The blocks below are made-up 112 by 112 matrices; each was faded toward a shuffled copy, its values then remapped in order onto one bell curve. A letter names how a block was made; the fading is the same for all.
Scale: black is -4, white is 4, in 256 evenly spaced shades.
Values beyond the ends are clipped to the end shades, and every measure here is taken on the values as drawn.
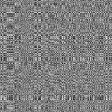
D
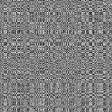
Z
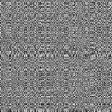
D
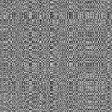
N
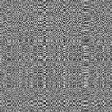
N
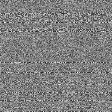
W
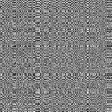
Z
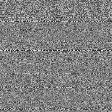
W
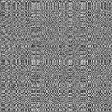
Z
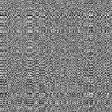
D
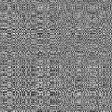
D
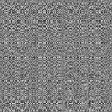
D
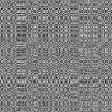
Z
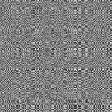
N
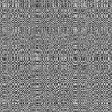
Z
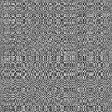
N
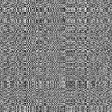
N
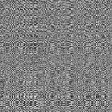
D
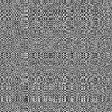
N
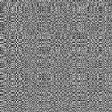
N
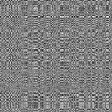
Z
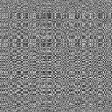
Z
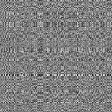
D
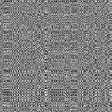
N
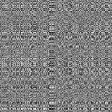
D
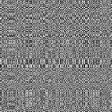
N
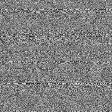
W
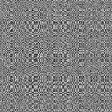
Z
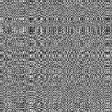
N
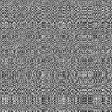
D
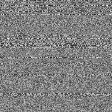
W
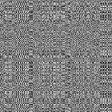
N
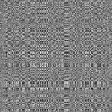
Z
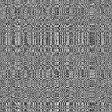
Z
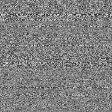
W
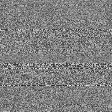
W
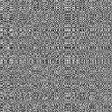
D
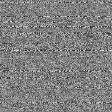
W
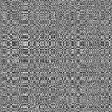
Z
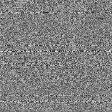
W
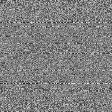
W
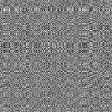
N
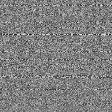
W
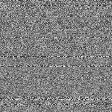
W
